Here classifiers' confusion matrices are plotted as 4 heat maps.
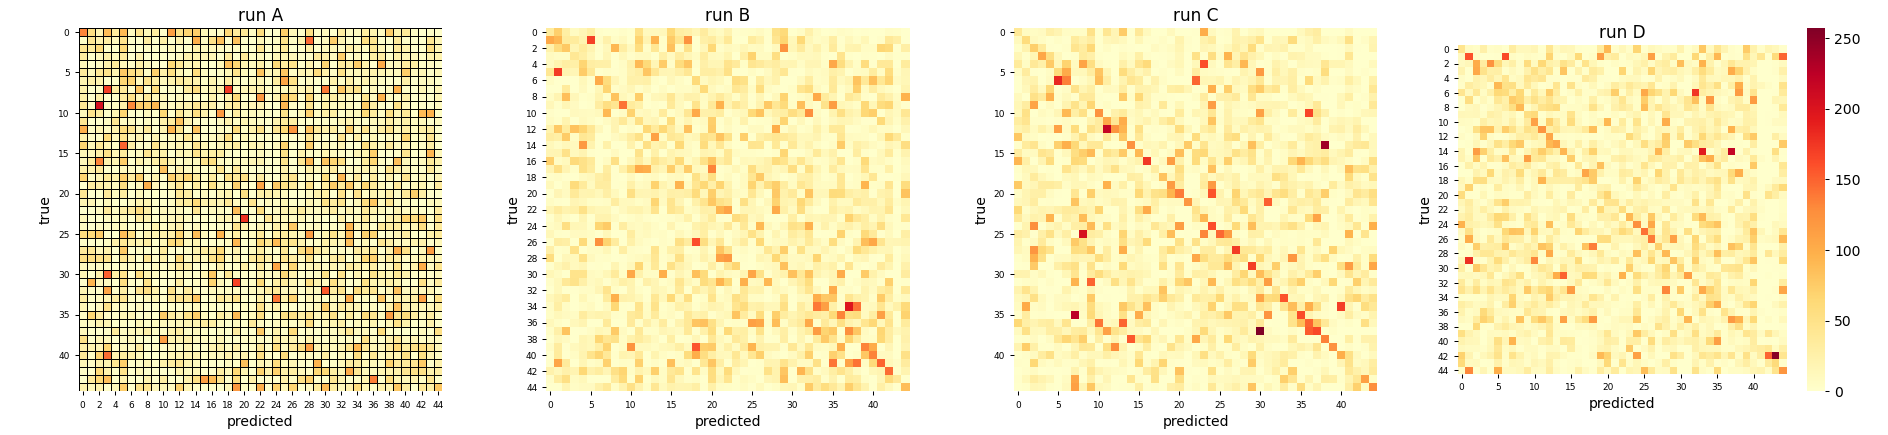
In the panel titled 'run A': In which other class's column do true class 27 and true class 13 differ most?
39
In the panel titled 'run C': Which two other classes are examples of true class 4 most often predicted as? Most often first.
23, 8
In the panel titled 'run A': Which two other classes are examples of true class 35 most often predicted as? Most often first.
38, 19
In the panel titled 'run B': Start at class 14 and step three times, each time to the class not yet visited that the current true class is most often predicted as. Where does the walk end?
36
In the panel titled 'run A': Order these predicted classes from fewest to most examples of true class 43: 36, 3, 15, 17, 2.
17, 2, 3, 15, 36
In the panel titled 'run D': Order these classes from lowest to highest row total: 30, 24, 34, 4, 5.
4, 34, 30, 5, 24
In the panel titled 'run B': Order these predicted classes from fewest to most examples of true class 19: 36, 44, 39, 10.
10, 36, 44, 39
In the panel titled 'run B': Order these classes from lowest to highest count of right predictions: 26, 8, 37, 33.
26, 8, 33, 37
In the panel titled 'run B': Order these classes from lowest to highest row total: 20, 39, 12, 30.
12, 20, 30, 39
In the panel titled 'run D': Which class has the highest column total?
12
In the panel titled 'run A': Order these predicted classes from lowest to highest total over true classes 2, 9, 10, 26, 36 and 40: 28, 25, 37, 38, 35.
37, 38, 35, 28, 25
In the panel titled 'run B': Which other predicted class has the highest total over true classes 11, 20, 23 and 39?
18
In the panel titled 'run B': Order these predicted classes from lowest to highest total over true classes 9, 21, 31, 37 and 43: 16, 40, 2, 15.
40, 16, 15, 2
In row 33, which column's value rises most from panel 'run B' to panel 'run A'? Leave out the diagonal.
24
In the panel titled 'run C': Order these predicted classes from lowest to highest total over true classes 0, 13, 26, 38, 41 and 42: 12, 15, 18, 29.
12, 18, 29, 15
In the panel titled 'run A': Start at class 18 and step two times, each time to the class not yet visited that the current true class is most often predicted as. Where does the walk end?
30
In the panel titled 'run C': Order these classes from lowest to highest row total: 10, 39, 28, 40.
40, 39, 10, 28
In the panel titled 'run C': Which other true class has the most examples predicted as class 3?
27
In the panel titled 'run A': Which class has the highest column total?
5
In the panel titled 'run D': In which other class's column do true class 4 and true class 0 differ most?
20
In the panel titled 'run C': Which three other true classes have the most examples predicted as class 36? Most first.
10, 37, 34
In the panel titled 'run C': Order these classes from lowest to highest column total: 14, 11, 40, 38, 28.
40, 14, 28, 38, 11
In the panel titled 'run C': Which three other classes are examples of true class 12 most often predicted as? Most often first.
11, 5, 13
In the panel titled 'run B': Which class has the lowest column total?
43
